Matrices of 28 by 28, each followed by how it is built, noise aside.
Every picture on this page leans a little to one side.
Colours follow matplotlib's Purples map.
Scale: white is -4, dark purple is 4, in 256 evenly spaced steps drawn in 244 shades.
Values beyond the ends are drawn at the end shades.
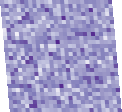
repeating rows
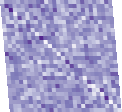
diagonal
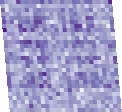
blocks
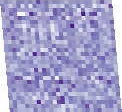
low rank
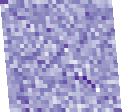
diagonal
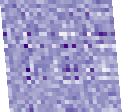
low rank
